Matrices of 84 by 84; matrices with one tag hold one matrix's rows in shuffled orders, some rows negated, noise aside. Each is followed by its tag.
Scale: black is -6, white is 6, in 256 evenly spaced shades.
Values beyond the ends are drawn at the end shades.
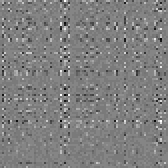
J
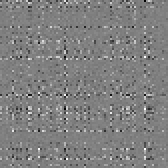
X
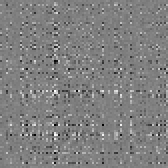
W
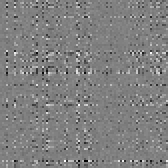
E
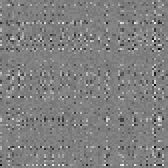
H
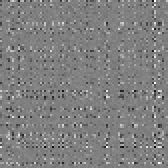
H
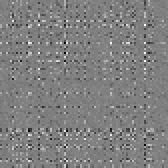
X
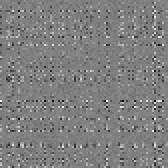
H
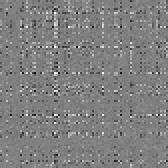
W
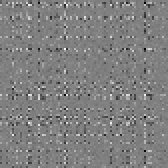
X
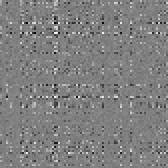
W
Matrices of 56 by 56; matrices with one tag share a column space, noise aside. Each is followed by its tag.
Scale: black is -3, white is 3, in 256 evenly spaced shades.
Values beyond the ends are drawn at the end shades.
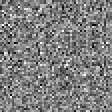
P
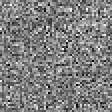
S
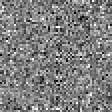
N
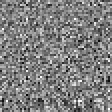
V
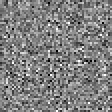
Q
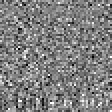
V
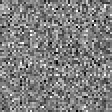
P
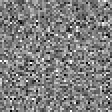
Q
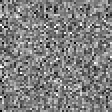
P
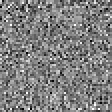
N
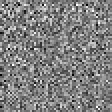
S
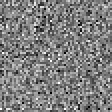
N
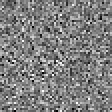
Q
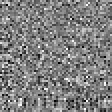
V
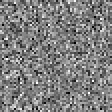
N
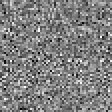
Q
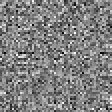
N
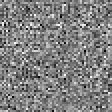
P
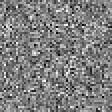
P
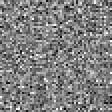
N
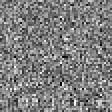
V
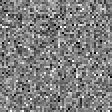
P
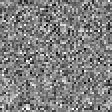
N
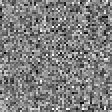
N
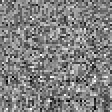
V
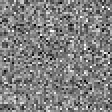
N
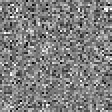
S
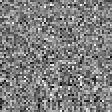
V
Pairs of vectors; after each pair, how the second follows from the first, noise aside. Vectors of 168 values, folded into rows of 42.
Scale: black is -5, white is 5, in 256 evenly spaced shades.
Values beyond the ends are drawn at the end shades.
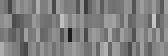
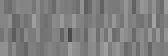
shrunk.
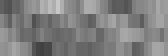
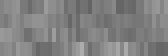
reversed, shrunk.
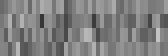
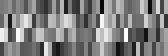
reversed, negated, scaled up.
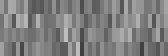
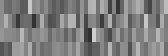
shuffled.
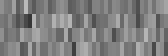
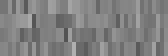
negated, shrunk.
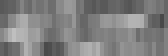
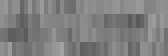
negated, shrunk.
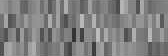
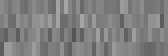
shrunk.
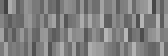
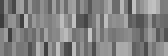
shuffled.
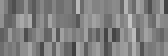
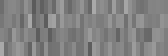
reversed, negated, shrunk.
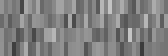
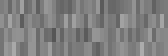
negated, shrunk.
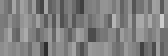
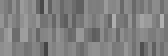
shrunk.
